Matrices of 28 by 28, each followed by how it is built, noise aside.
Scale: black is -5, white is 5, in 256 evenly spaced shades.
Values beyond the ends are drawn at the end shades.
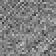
Hankel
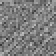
Hankel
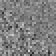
lower triangular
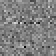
uneven rows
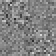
block diagonal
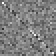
diagonal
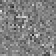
block diagonal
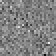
block diagonal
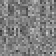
blocks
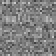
blocks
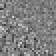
lower triangular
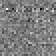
uneven rows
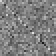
diagonal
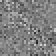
block diagonal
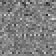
uneven rows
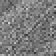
Hankel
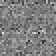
uneven rows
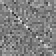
diagonal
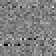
uneven rows
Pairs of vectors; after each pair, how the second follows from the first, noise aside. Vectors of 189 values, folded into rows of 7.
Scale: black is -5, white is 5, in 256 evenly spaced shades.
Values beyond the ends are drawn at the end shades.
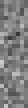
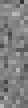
reversed, negated, partly zeroed.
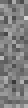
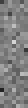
reversed, negated, partly zeroed.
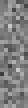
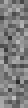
reversed, negated.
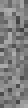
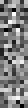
wrapped around, scaled up.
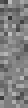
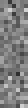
reversed, negated.
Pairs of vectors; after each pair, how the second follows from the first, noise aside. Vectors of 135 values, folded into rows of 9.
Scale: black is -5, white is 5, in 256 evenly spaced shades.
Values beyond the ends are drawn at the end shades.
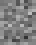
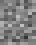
copied.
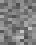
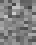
reversed.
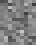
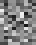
wrapped around, scaled up.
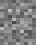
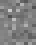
partly zeroed.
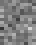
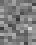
copied.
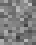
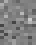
wrapped around, negated, partly zeroed.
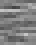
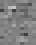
negated, partly zeroed.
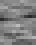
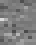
negated, partly zeroed.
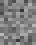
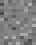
partly zeroed.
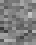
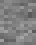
negated, shrunk.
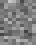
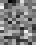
negated, scaled up.
